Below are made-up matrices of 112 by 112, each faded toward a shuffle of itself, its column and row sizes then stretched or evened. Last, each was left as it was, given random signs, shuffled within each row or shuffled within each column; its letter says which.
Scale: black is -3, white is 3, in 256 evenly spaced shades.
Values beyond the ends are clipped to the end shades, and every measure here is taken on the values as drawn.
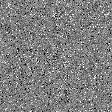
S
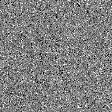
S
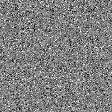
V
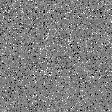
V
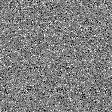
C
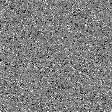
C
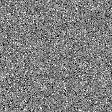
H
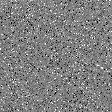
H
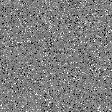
S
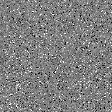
V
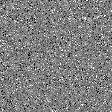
S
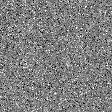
C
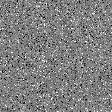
H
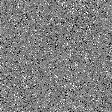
H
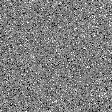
H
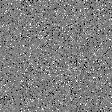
S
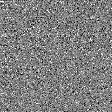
V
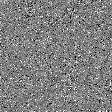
S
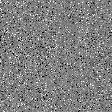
V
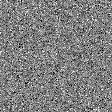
H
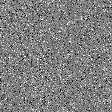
H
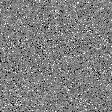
C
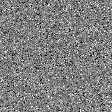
C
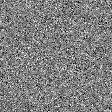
C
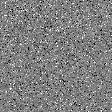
S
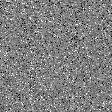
H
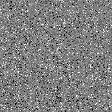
V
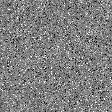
H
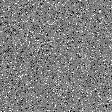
H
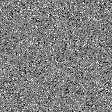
C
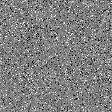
S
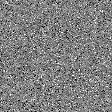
S
